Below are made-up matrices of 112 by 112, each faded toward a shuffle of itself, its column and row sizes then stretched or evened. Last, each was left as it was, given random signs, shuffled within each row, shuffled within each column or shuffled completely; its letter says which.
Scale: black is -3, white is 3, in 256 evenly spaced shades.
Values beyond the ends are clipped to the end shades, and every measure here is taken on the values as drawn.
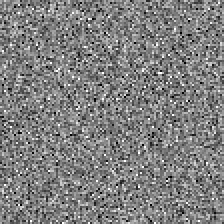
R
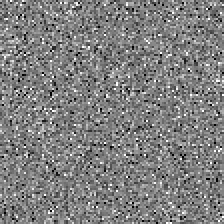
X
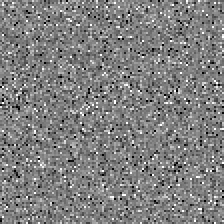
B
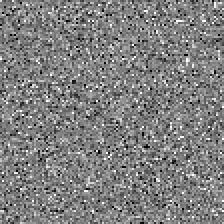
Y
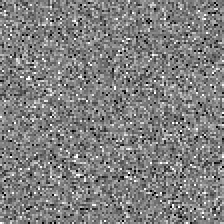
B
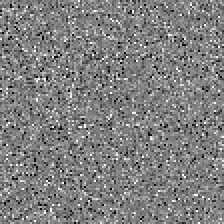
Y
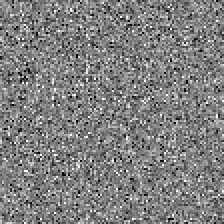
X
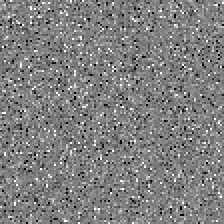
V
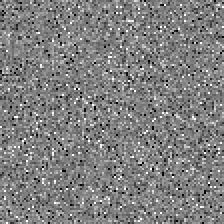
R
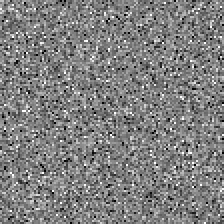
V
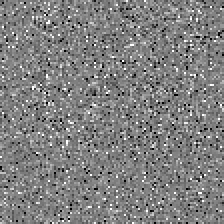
B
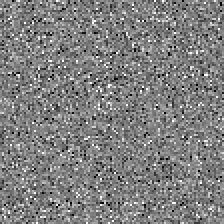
X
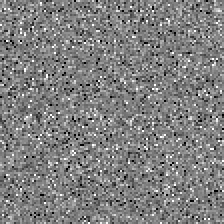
Y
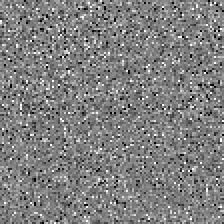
B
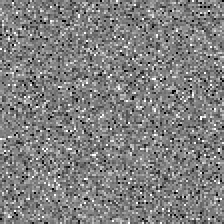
R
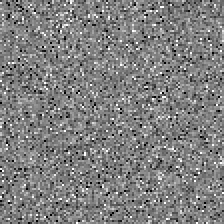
R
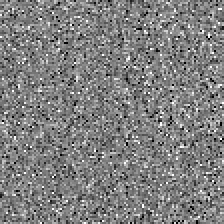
V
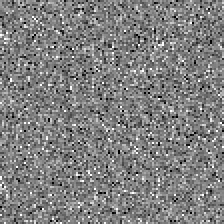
R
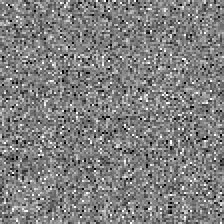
X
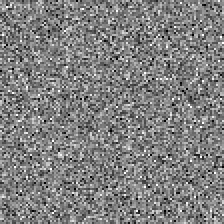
Y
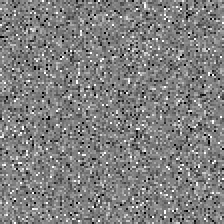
V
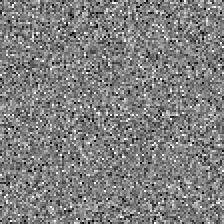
Y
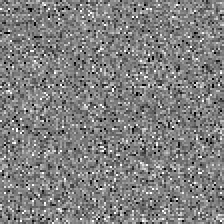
X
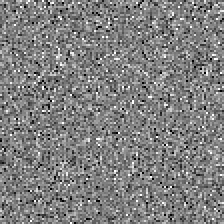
X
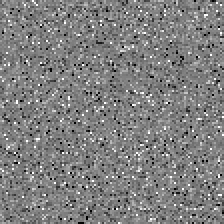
Y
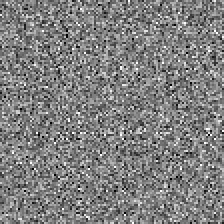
X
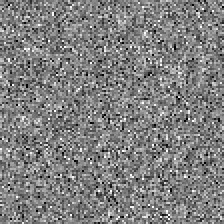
X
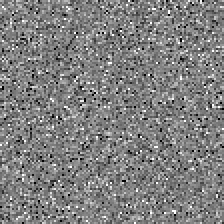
Y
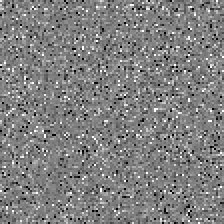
B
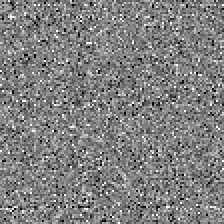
B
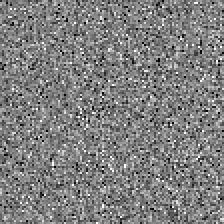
V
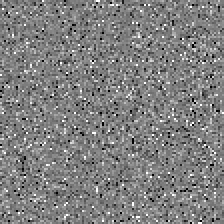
X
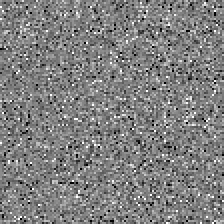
X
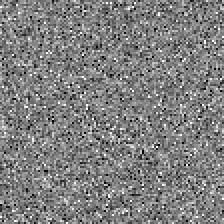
R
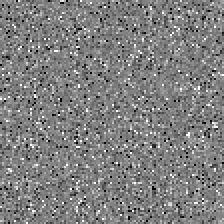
X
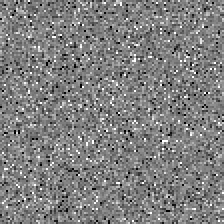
R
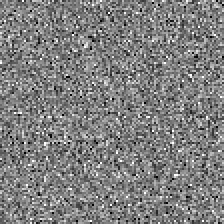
Y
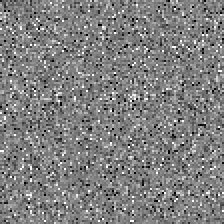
X
